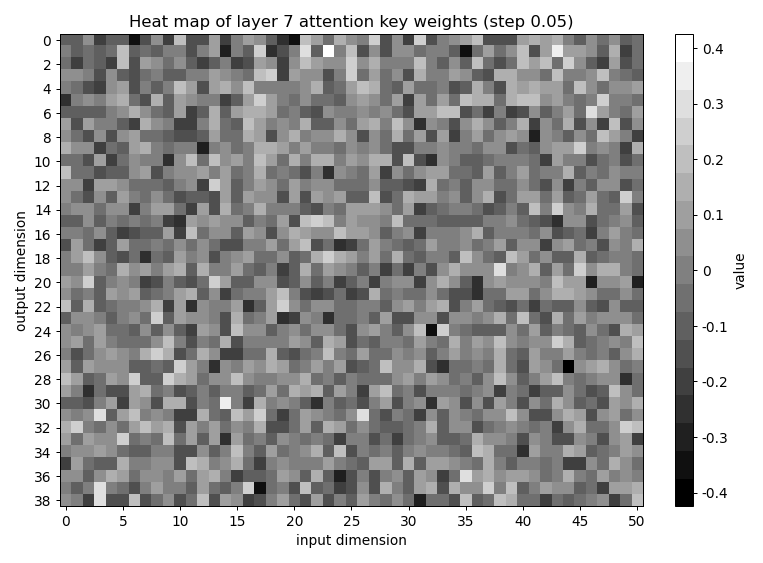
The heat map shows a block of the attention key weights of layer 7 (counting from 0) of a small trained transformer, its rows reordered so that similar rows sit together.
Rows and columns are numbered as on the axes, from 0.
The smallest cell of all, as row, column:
27, 44
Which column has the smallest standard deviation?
48
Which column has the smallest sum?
11
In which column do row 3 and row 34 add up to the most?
18
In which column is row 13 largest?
49
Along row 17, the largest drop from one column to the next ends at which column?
22
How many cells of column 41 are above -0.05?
22
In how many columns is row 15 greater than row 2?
19
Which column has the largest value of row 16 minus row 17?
24
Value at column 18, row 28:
0
